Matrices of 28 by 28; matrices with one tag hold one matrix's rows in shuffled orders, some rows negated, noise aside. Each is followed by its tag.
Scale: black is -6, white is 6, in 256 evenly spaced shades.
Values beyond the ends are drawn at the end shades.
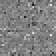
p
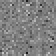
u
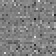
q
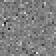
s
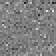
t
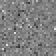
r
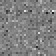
t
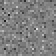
s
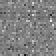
p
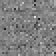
q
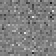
p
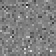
u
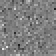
r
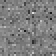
p
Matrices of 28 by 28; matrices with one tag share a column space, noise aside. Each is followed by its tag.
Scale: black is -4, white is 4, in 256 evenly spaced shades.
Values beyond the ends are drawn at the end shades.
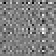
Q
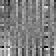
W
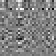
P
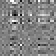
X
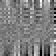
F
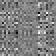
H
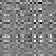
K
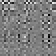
K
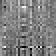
W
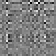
K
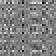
Q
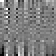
F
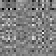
P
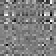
X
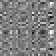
H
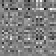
P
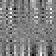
F
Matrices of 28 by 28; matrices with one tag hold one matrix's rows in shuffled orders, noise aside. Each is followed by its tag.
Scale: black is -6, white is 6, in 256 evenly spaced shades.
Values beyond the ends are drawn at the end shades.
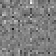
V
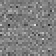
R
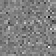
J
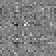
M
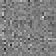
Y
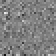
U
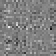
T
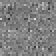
R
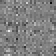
T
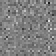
J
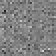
Y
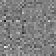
U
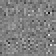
J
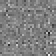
J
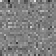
R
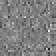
J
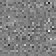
J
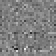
M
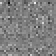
R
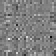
T
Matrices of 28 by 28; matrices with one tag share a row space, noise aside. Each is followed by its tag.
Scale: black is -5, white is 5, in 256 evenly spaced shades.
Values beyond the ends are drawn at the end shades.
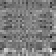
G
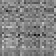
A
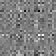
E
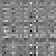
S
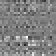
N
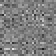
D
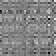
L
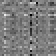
S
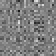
E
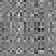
E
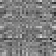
G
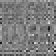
L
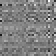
L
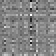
S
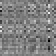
L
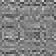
A
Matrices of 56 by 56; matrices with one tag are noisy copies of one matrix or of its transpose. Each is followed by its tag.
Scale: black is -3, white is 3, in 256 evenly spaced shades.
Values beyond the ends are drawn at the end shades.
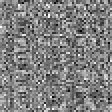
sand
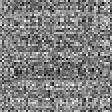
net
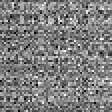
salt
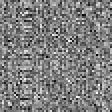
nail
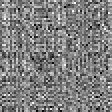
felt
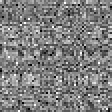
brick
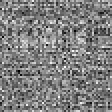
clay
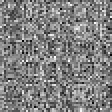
brick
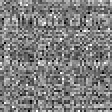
sand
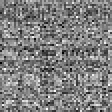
brick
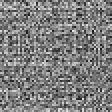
felt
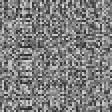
nail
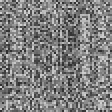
net
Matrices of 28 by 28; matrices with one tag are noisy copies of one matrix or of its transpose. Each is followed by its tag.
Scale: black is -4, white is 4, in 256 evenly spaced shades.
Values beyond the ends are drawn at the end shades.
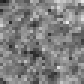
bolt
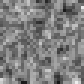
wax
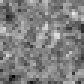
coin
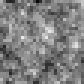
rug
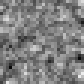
wax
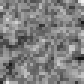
wax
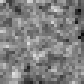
coin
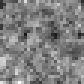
bolt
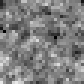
bolt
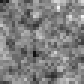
bolt
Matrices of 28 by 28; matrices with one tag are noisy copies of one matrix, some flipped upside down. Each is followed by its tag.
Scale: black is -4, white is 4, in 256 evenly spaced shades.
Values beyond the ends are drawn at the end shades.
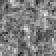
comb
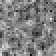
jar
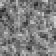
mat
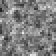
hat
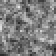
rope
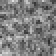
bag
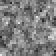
mat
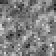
rope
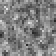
jar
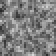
hat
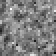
hat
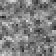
bag
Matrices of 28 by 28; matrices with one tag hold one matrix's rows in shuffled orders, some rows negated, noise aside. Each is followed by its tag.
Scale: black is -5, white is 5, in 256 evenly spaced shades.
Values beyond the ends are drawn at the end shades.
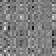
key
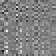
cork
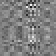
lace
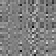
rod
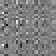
cork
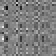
cork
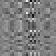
lace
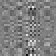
lace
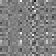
rod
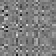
cork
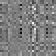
rod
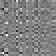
cork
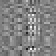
lace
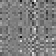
rod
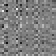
cork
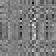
rod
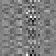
lace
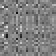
cork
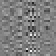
lace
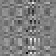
lace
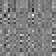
key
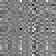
rod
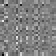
cork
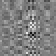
lace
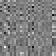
key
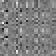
cork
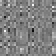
key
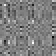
key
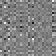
key
